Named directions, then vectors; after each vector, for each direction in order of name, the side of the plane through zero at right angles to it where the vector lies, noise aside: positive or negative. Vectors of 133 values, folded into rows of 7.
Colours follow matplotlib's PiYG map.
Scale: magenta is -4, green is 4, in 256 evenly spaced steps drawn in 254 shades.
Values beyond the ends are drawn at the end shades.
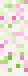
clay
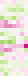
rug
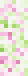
negative, negative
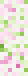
negative, negative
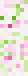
negative, positive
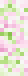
positive, positive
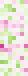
positive, positive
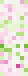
negative, negative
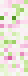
negative, positive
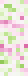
positive, positive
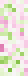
positive, positive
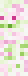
positive, negative
